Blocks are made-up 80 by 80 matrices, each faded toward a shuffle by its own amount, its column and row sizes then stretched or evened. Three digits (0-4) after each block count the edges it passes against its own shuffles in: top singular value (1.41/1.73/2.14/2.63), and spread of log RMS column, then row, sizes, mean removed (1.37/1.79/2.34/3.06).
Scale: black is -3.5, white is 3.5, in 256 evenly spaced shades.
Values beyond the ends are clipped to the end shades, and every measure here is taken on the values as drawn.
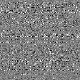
2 1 4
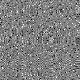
3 1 0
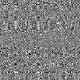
3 1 3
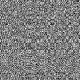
3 0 1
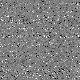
0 0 3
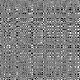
4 3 4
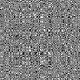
4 2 2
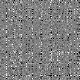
2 4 3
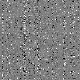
1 3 1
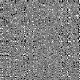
3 3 1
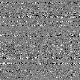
1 1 4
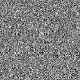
2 0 2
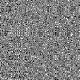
3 2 0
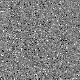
0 1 1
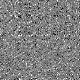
2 1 1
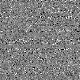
0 0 3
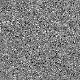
1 1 1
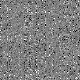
1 3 0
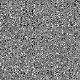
0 3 2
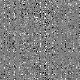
1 4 2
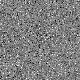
1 0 0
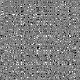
3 2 3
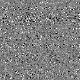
1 1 3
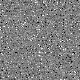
0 0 2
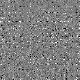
0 2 3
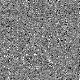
1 2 0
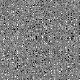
2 3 1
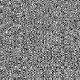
3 2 0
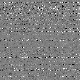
0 1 4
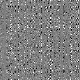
3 4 1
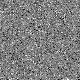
0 0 1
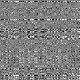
4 1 4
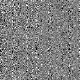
0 4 1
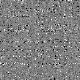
0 2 3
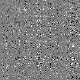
0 3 3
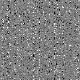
1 3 0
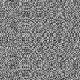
4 0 2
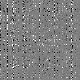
3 4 2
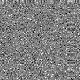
3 0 0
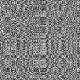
4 2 1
